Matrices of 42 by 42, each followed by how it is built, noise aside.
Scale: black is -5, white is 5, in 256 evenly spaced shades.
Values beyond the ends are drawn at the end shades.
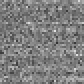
blocks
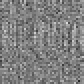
blocks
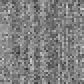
blocks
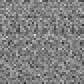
repeating columns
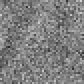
smooth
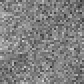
smooth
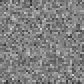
repeating columns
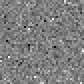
sparse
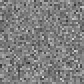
repeating columns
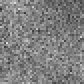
smooth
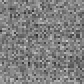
blocks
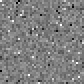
sparse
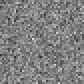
noise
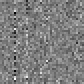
uneven columns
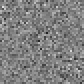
block diagonal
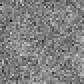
smooth
